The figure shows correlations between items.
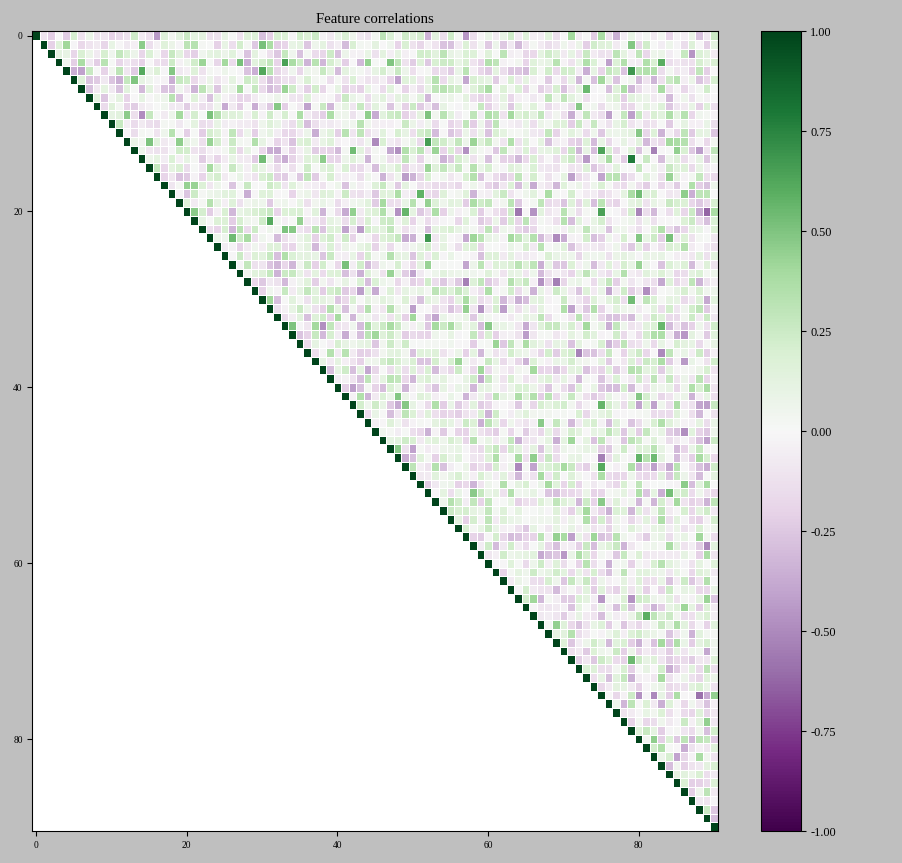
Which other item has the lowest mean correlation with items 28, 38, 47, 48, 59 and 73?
67
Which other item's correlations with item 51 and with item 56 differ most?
37
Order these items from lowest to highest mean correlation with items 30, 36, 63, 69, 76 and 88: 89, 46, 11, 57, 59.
59, 89, 46, 11, 57
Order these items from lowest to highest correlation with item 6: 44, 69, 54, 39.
39, 44, 69, 54
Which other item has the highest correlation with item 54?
73
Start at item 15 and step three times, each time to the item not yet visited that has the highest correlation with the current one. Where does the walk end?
23
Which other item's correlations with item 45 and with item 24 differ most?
86
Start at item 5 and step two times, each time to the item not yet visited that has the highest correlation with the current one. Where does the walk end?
75
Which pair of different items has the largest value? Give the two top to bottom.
14, 79
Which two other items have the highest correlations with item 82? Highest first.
48, 80
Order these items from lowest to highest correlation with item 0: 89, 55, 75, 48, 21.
89, 48, 21, 55, 75
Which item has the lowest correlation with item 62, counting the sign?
31
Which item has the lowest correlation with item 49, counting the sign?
64
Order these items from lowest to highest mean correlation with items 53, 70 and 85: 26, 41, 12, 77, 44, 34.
34, 26, 41, 44, 77, 12
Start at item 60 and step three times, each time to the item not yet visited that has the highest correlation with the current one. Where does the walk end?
83
